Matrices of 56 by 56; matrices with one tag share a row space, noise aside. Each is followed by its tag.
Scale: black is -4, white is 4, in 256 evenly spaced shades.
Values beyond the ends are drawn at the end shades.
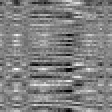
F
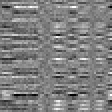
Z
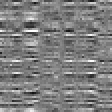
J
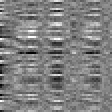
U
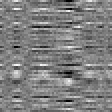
F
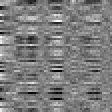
U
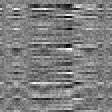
F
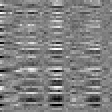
U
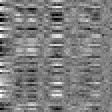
U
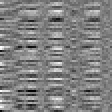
U
